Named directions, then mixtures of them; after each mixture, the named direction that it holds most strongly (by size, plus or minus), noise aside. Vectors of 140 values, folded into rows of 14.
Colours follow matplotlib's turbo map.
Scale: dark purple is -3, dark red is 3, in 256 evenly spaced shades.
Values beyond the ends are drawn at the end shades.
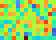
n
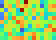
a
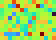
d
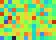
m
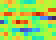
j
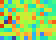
m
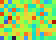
m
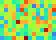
n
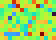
d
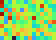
m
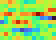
j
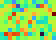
d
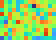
n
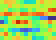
j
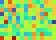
m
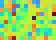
m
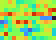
j
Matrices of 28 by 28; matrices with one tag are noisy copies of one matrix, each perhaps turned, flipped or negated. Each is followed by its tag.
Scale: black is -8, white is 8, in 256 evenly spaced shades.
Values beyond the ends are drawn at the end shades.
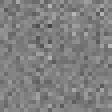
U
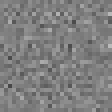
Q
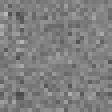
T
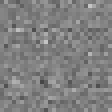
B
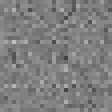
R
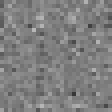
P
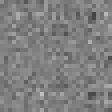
T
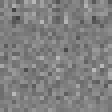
T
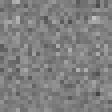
T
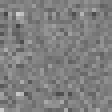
T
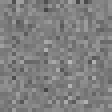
Q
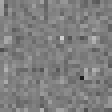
P
